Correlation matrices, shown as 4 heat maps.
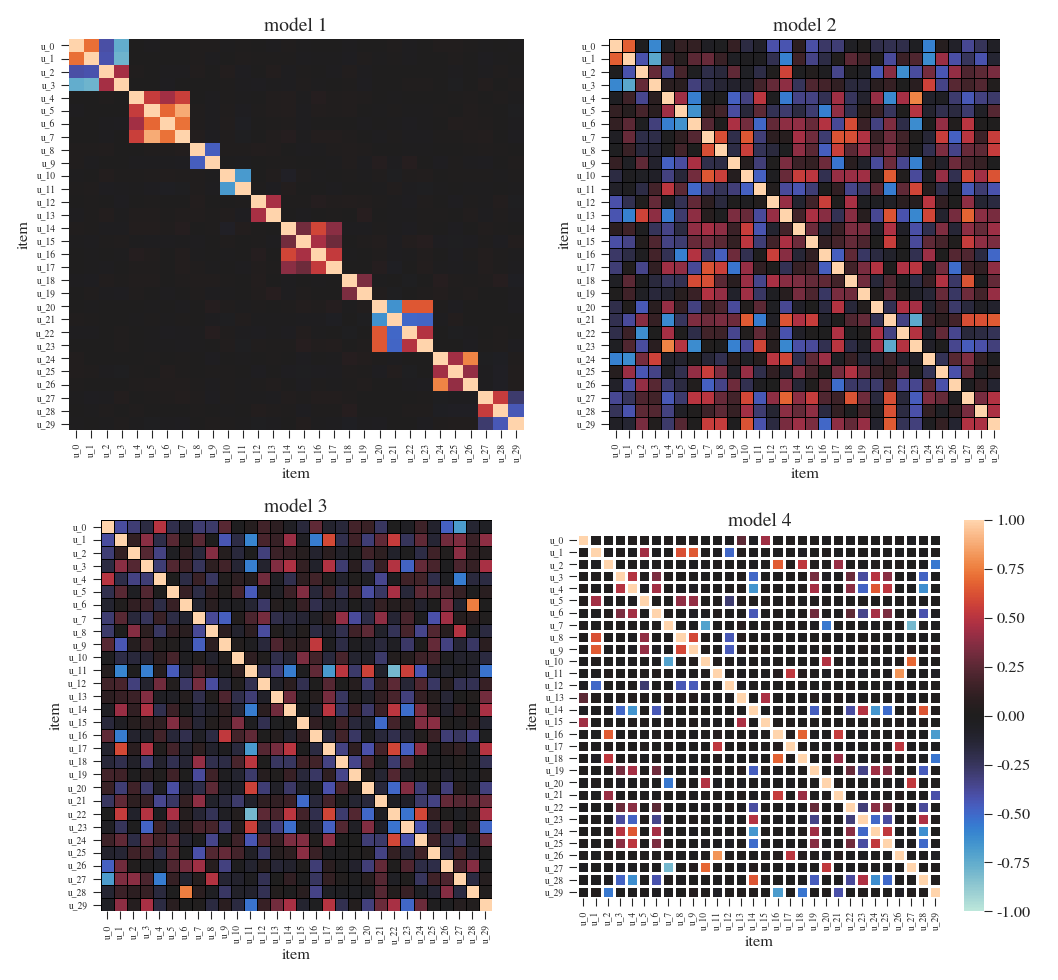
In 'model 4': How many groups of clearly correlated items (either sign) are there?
6
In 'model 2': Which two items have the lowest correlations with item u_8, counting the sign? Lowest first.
u_16, u_26
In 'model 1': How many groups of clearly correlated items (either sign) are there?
10
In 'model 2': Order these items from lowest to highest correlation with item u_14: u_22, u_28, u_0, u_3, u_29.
u_3, u_22, u_0, u_28, u_29
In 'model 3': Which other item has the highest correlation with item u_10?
u_15
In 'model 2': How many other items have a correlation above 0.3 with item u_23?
6
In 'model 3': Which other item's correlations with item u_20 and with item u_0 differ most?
u_27
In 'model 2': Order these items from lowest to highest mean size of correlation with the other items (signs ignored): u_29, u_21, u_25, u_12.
u_12, u_25, u_29, u_21
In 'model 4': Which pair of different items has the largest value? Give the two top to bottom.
u_11, u_26
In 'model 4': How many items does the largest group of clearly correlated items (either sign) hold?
10
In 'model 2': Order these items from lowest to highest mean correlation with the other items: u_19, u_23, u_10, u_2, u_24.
u_23, u_2, u_24, u_19, u_10
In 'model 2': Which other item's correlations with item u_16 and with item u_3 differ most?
u_6
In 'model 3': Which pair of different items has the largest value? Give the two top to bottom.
u_6, u_28
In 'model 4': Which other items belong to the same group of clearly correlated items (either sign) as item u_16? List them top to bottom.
u_2, u_18, u_21, u_29
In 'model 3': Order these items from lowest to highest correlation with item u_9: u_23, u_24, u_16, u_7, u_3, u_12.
u_7, u_23, u_12, u_24, u_3, u_16
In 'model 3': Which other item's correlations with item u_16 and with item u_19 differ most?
u_1
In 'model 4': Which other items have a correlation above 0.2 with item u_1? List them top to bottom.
u_5, u_8, u_9
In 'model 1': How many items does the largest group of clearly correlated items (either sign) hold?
4
